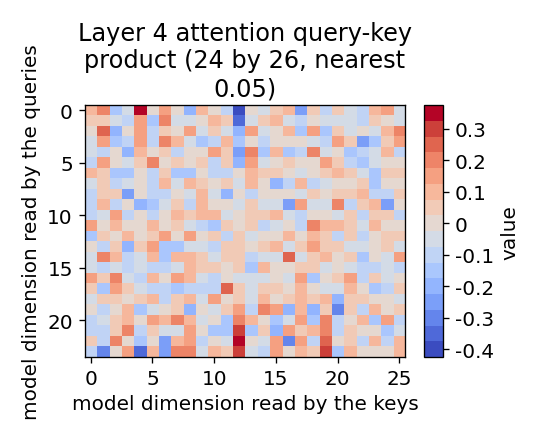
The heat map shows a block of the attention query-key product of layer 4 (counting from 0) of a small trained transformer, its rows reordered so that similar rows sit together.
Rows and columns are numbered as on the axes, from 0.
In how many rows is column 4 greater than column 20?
9
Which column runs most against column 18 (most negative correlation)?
17
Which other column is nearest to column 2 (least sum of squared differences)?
21
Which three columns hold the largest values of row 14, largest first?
16, 1, 25
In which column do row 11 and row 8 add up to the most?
18
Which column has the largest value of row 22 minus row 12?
12
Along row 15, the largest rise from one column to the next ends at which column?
14
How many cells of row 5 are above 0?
10
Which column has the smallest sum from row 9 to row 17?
22
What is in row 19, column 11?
0.05
